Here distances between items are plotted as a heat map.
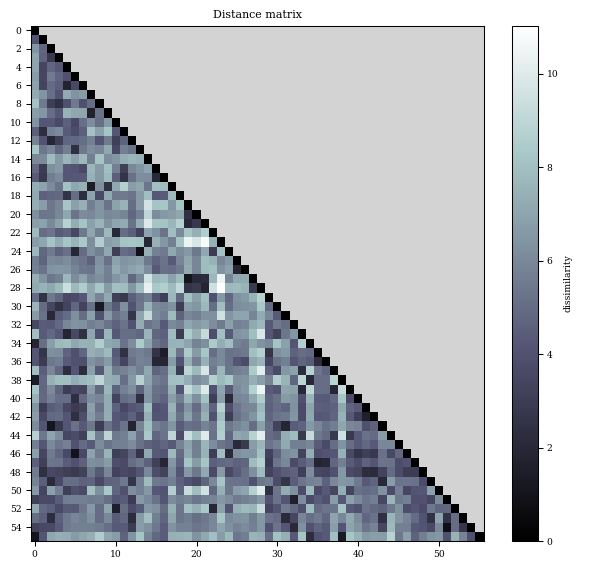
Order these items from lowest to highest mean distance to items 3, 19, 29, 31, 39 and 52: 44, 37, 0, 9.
37, 44, 9, 0
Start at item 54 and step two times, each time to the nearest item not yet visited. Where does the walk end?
32
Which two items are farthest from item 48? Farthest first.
28, 21
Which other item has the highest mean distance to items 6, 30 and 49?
23
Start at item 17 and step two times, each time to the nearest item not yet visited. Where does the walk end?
9
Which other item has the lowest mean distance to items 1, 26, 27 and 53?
49
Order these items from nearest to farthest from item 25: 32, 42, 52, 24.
42, 32, 24, 52
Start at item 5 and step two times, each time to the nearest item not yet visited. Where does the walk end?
24
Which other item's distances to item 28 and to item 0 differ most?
55
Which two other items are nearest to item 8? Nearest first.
30, 3
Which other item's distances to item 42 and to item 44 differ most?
41
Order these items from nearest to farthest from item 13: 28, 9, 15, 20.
20, 15, 9, 28
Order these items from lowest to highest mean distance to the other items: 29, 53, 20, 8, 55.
29, 53, 8, 20, 55
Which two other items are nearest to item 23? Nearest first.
14, 47
